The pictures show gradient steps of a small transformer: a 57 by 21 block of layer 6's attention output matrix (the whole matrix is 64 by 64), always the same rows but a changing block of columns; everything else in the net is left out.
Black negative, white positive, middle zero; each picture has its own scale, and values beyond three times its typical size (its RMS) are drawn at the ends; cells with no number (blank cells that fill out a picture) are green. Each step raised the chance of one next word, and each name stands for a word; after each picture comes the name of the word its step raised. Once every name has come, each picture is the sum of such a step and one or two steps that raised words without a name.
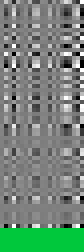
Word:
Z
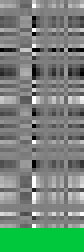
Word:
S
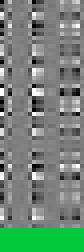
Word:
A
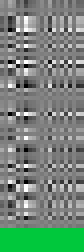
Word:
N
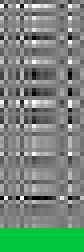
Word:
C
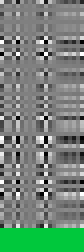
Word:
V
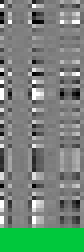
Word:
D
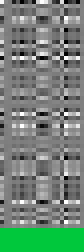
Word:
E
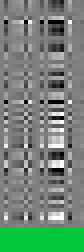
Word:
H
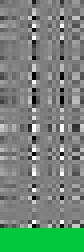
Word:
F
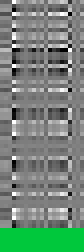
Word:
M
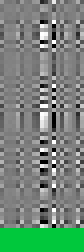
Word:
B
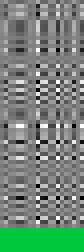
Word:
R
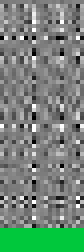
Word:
C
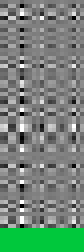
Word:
F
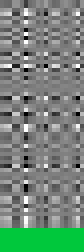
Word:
Z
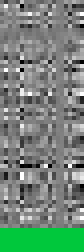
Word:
A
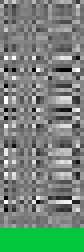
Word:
C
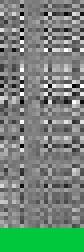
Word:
S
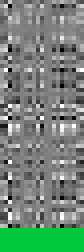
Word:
H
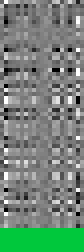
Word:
S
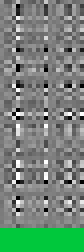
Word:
N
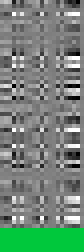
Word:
Z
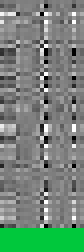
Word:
M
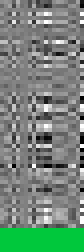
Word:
V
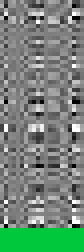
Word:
F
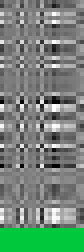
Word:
H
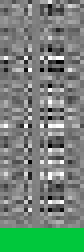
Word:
E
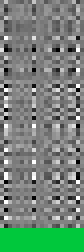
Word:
R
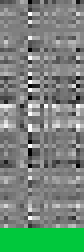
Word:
B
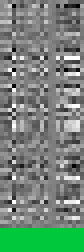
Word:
B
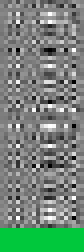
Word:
R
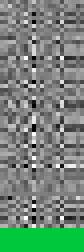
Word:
C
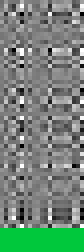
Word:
M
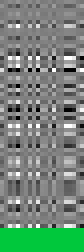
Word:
Z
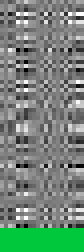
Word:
M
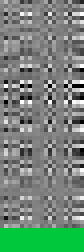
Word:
Z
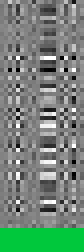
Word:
E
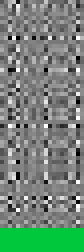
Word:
C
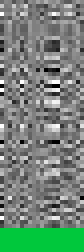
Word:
R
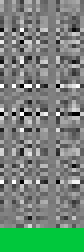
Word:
N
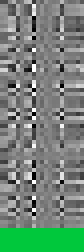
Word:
N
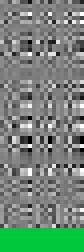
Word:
V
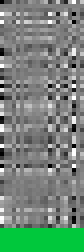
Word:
Z
